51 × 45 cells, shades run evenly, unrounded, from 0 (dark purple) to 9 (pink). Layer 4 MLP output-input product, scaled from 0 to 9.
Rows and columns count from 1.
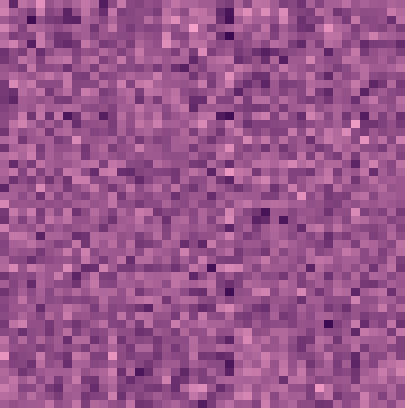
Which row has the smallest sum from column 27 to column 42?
7
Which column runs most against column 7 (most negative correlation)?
22
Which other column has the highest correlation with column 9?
41
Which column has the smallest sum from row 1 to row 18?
34
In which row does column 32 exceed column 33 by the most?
2
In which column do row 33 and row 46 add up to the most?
30
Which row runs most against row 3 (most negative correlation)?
20
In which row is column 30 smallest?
27
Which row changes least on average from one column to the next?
26
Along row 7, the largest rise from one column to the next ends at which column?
23
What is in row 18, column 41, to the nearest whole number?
8
